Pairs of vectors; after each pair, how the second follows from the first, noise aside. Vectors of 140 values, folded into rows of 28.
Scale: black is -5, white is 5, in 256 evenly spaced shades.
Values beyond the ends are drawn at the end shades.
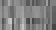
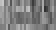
reversed, negated.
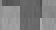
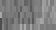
wrapped around, negated, partly zeroed.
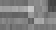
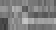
reversed.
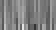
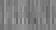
wrapped around, shrunk.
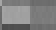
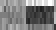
reversed, negated, scaled up.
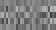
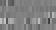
reversed, partly zeroed.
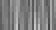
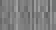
wrapped around, shrunk.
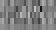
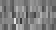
reversed, negated.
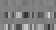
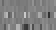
negated, partly zeroed.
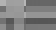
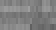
reversed, negated, shrunk.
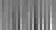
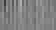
reversed, negated, shrunk.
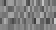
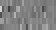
reversed, partly zeroed.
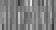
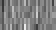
reversed.
